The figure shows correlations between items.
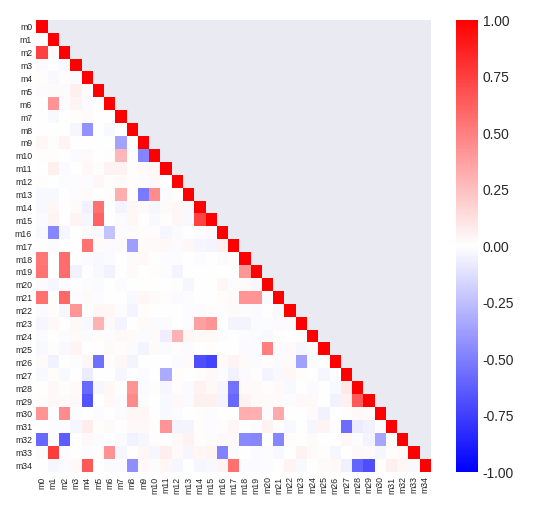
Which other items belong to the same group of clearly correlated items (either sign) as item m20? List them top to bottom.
m25
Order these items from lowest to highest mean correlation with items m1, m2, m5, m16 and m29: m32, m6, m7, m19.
m32, m7, m6, m19
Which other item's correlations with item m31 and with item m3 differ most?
m27
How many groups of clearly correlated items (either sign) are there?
9
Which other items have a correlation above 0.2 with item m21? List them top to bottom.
m0, m2, m18, m19, m30
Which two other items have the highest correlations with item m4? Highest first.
m34, m17
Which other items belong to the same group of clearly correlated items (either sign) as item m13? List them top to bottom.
m7, m9, m10
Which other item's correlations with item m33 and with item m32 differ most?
m1
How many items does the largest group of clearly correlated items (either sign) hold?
7
